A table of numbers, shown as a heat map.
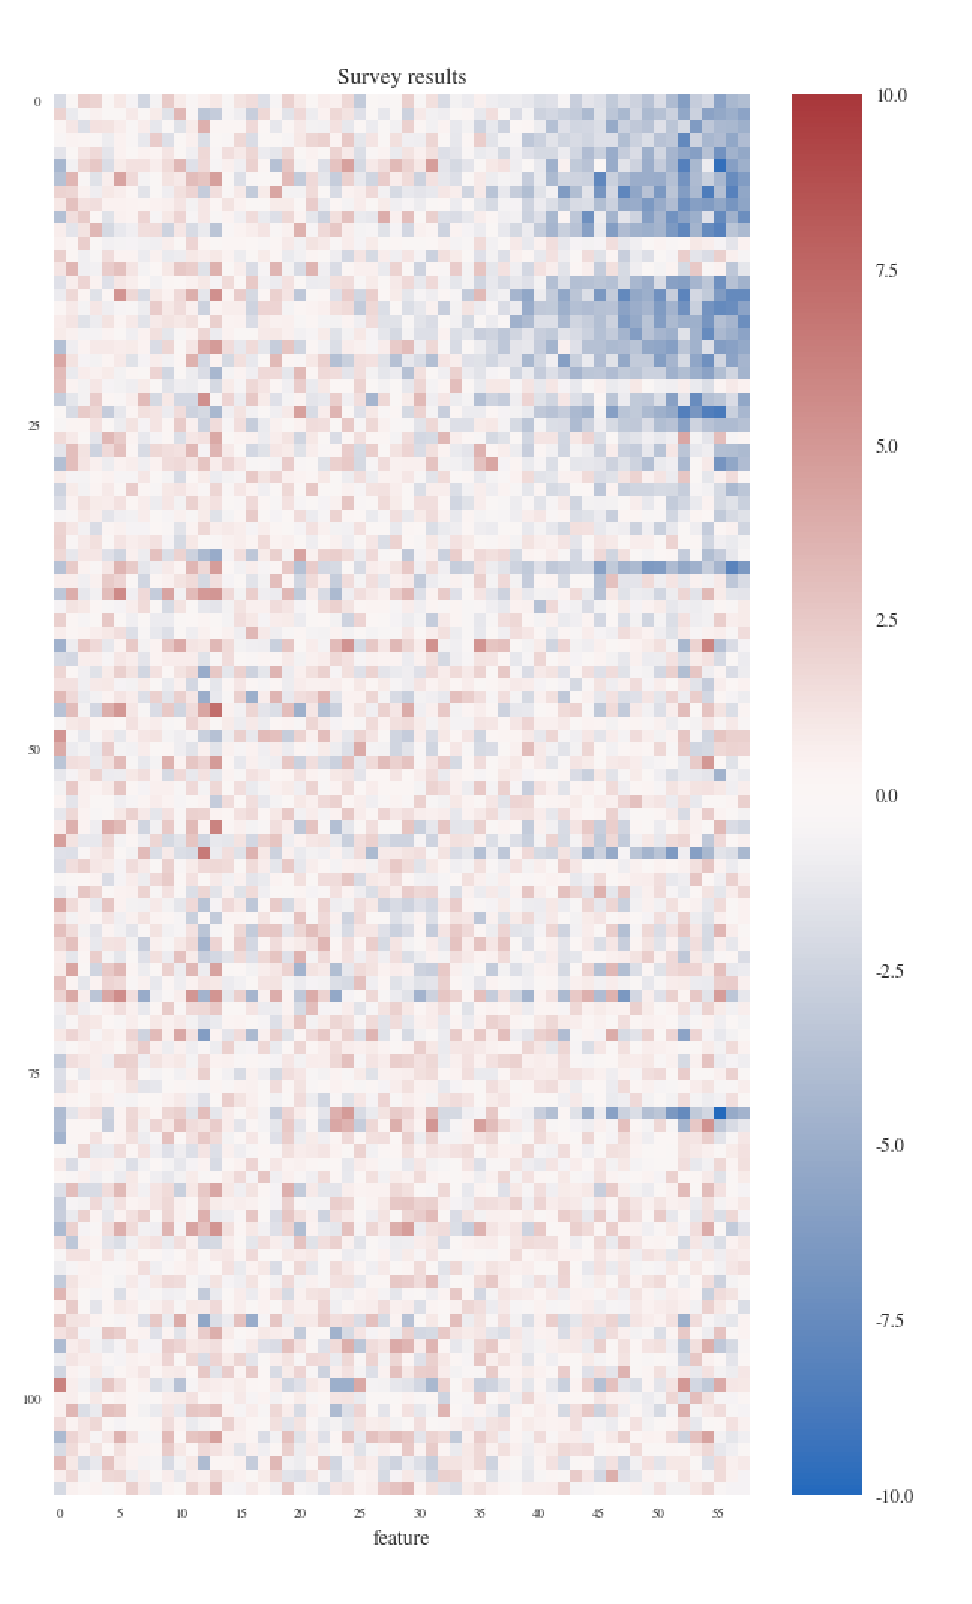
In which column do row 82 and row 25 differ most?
52
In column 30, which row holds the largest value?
23
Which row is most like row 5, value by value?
78
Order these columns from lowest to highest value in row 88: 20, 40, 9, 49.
9, 49, 40, 20
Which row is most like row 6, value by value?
36
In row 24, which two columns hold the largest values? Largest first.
20, 23
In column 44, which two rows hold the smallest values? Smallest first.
9, 10
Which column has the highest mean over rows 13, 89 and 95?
13
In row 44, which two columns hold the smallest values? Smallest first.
12, 52
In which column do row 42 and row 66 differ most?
54
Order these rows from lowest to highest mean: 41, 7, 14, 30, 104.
7, 14, 30, 41, 104
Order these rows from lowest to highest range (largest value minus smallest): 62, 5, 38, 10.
62, 38, 10, 5
